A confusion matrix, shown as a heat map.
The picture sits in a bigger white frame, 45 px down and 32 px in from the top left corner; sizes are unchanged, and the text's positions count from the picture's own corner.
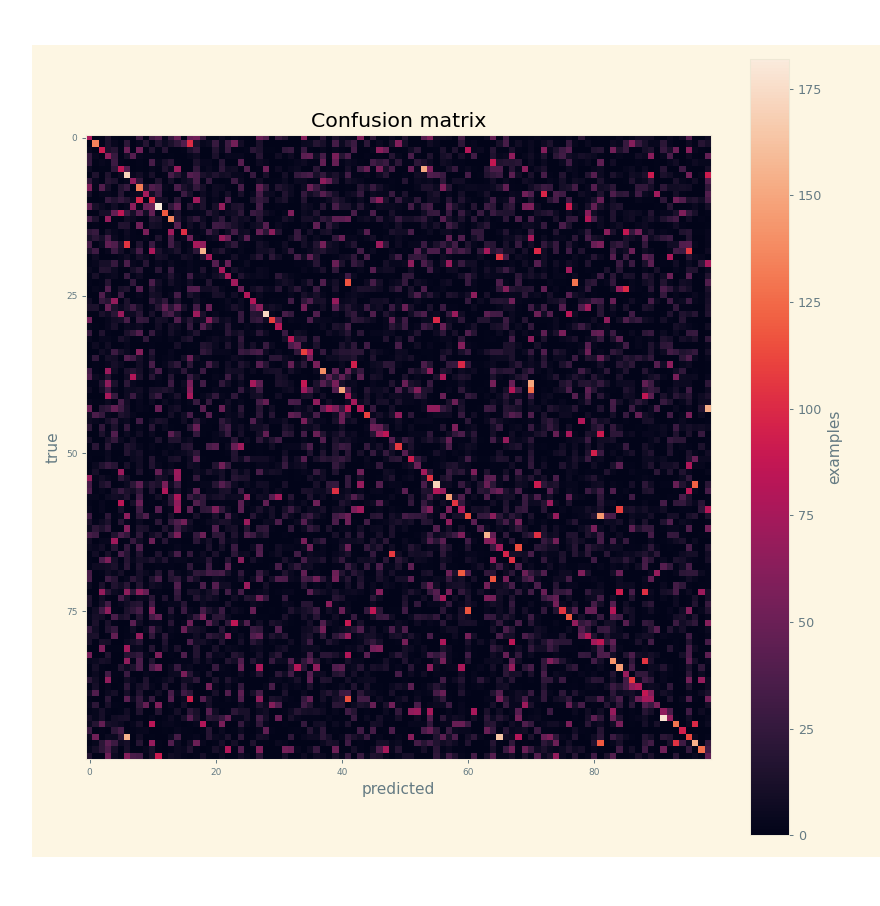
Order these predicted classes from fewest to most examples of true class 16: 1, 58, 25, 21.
58, 1, 25, 21
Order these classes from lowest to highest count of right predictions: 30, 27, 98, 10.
98, 27, 30, 10
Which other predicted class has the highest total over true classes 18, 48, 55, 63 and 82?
71
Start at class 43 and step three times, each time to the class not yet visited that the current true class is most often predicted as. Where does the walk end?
76
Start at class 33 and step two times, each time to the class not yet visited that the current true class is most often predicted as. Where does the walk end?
84
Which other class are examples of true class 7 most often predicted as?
37
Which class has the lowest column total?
62
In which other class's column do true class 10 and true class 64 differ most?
8
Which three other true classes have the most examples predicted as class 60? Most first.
75, 2, 79
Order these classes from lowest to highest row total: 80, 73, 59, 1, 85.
85, 73, 80, 1, 59
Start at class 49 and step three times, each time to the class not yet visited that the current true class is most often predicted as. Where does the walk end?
15
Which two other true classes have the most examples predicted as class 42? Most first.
36, 59
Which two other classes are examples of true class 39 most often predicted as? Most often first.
70, 34
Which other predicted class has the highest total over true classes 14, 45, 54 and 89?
41
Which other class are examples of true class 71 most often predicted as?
25
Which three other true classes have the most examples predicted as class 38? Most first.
43, 74, 7
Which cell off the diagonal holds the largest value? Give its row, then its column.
92, 91
